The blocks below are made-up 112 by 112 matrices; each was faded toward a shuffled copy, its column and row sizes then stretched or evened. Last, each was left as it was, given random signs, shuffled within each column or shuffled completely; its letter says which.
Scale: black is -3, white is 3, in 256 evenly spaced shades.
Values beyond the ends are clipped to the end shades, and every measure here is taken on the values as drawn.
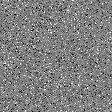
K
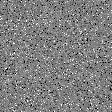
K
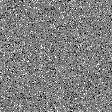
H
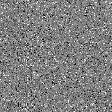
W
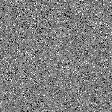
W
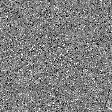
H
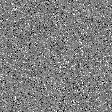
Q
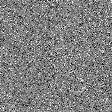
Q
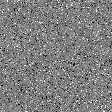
K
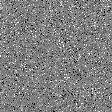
H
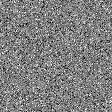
K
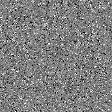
H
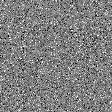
Q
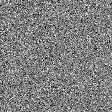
Q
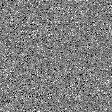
H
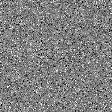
H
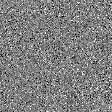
W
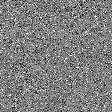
Q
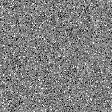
W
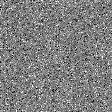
Q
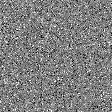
Q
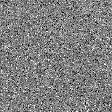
Q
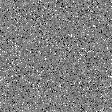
H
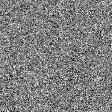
H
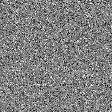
H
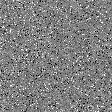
K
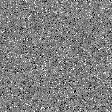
W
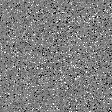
H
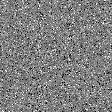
Q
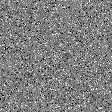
K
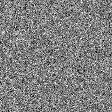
Q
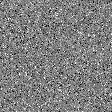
K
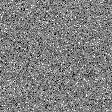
K
